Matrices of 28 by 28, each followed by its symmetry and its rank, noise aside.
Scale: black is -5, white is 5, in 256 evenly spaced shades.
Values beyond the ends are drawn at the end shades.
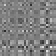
symmetric, rank two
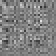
no symmetry, rank three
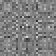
no symmetry, rank three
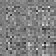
antisymmetric, rank four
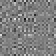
no symmetry, rank three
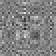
no symmetry, rank four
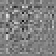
no symmetry, rank four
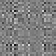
no symmetry, rank two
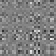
antisymmetric, rank two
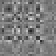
symmetric, rank two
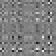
antisymmetric, rank two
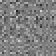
no symmetry, rank three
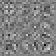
symmetric, rank three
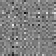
antisymmetric, rank four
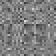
no symmetry, rank three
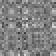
no symmetry, rank three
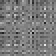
symmetric, rank two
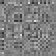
symmetric, rank three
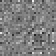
symmetric, rank four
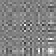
symmetric, rank two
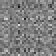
antisymmetric, rank four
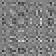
symmetric, rank three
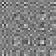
symmetric, rank three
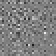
antisymmetric, rank four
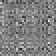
antisymmetric, rank four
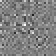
symmetric, rank four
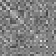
symmetric, rank four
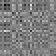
symmetric, rank two
